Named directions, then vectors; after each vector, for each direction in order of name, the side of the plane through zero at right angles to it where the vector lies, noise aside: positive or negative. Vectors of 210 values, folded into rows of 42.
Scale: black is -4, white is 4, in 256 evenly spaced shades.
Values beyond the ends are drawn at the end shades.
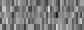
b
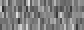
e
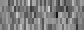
positive, positive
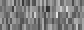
negative, negative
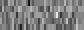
negative, negative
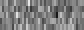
positive, positive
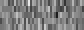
positive, positive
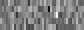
negative, negative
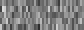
positive, negative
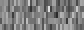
positive, positive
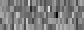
positive, positive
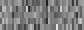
positive, negative
